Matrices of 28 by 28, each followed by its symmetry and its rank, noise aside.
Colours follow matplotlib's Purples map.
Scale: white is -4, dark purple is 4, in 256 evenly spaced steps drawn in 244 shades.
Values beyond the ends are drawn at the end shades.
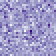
no symmetry, rank five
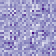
symmetric, rank four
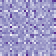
antisymmetric, rank four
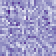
antisymmetric, rank six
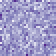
symmetric, rank six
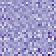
no symmetry, rank four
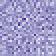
symmetric, rank four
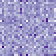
no symmetry, rank five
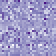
no symmetry, rank six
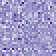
no symmetry, rank four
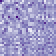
symmetric, rank six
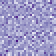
no symmetry, rank five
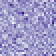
antisymmetric, rank six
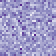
no symmetry, rank six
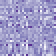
no symmetry, rank five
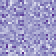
no symmetry, rank six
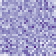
no symmetry, rank six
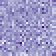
no symmetry, rank six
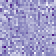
antisymmetric, rank six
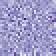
no symmetry, rank six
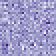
antisymmetric, rank six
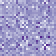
symmetric, rank four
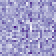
no symmetry, rank five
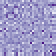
symmetric, rank four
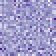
antisymmetric, rank six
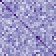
symmetric, rank six
